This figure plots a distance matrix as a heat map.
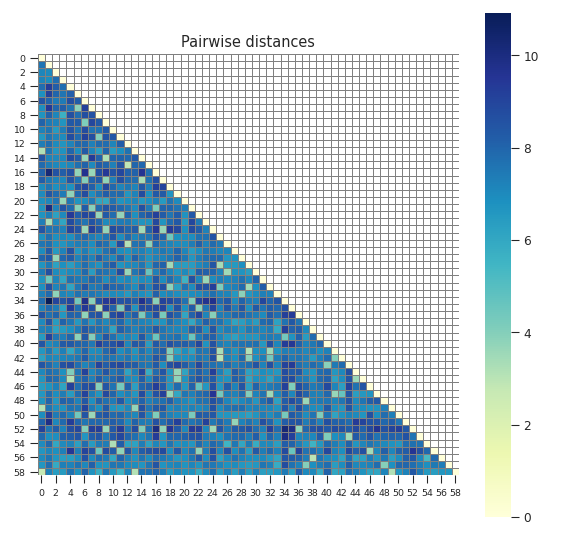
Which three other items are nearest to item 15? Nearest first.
12, 26, 30
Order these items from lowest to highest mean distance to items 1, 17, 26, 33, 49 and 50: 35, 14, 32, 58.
58, 14, 32, 35
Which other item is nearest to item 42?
25
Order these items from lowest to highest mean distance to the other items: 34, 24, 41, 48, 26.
41, 26, 48, 24, 34
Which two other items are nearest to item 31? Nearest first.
23, 1
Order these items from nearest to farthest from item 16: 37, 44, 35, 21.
21, 37, 44, 35
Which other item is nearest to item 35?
8
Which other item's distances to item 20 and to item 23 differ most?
1
